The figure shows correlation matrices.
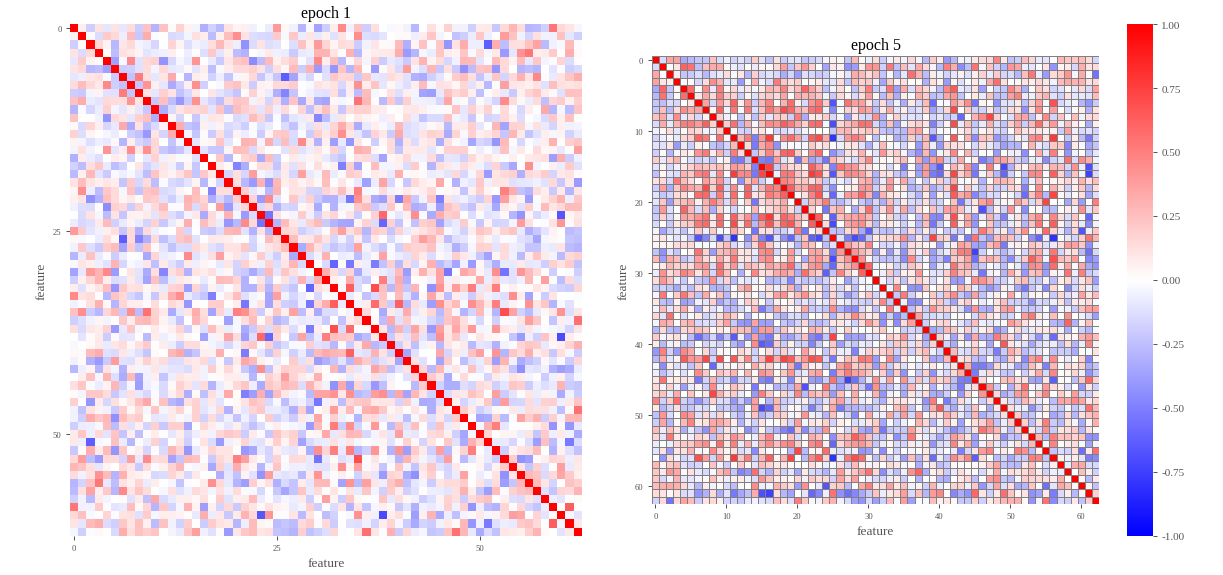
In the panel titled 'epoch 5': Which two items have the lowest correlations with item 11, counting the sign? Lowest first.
25, 39
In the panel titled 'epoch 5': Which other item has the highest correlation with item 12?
16
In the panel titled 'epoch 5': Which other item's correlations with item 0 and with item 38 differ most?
48
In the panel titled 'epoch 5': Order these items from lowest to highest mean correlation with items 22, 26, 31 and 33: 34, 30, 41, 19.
34, 19, 41, 30
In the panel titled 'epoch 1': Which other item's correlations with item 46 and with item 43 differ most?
30
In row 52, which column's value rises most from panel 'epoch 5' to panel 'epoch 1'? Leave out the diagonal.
32
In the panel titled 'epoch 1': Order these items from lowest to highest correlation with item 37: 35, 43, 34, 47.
35, 43, 47, 34
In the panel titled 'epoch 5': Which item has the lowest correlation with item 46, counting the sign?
21
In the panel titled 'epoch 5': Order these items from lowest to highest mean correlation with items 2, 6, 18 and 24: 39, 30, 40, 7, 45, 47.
39, 45, 40, 30, 47, 7
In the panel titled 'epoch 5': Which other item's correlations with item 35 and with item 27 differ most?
45
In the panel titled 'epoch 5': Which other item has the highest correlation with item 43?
27
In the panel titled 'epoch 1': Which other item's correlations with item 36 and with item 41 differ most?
56
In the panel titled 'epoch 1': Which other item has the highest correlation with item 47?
62
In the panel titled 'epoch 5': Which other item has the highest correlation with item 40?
49
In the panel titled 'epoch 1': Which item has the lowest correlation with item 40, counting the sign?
21
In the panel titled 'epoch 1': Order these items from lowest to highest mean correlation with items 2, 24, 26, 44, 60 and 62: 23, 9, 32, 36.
23, 32, 9, 36
